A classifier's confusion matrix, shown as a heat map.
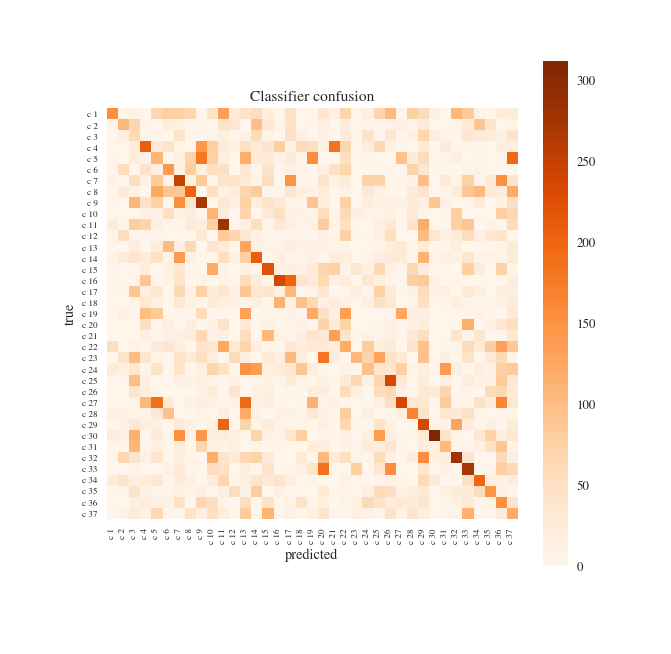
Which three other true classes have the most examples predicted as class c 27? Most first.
c 19, c 5, c 24
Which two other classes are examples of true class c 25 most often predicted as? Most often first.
c 26, c 3
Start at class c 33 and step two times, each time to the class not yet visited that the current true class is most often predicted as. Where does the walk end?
c 22
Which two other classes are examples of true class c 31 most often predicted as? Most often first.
c 3, c 36
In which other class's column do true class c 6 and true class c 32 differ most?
c 29
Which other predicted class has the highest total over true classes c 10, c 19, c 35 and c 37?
c 13
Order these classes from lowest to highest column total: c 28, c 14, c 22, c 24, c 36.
c 24, c 28, c 14, c 22, c 36
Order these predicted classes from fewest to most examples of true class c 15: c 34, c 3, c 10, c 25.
c 3, c 34, c 25, c 10
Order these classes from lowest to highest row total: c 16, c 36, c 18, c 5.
c 18, c 36, c 16, c 5
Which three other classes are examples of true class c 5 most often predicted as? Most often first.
c 37, c 9, c 19
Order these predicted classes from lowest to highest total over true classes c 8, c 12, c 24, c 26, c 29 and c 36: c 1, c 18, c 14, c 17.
c 1, c 17, c 18, c 14
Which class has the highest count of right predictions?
c 30
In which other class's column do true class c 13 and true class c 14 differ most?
c 7
